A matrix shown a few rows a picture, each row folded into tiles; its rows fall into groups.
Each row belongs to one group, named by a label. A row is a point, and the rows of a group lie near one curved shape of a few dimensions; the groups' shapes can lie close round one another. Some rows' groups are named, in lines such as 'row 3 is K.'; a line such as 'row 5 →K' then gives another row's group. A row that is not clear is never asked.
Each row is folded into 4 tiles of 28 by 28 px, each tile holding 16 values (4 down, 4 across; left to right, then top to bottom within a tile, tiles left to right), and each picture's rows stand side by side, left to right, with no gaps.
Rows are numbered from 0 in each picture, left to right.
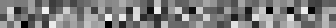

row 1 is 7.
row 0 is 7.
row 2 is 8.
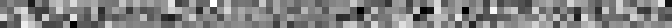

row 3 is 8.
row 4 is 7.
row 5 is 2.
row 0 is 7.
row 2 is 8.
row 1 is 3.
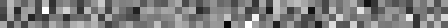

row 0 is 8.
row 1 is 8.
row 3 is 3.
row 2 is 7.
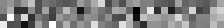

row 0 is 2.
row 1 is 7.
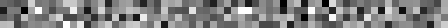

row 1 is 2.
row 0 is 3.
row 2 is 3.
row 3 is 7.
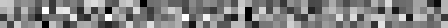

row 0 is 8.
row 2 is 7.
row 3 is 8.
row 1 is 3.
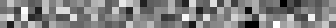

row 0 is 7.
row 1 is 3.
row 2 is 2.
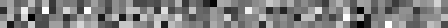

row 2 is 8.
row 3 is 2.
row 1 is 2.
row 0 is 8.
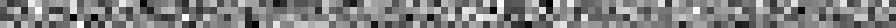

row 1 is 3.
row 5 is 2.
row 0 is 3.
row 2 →7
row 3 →3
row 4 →8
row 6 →8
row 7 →3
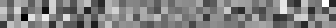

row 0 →8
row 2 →3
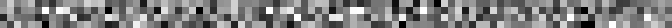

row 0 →8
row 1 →7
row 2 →8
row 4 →7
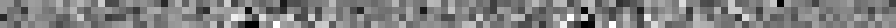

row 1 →8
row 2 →2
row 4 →8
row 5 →2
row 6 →2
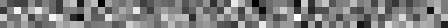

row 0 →3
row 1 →3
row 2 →3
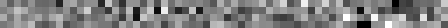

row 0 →3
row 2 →3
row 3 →2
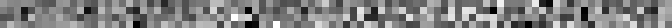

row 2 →2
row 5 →7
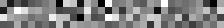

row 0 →3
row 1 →8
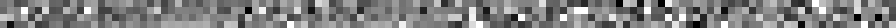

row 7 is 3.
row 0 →8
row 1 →8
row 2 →3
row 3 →3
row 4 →7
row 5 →3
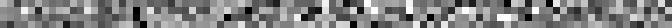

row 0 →8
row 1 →7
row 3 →3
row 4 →3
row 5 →3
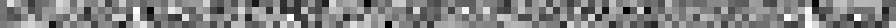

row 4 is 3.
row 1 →7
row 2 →2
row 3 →2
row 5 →7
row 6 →8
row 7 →7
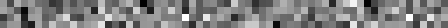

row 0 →7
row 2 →2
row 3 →3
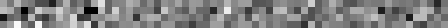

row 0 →8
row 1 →8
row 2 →8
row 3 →8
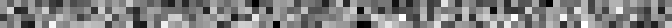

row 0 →7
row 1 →7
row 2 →2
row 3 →2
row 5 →7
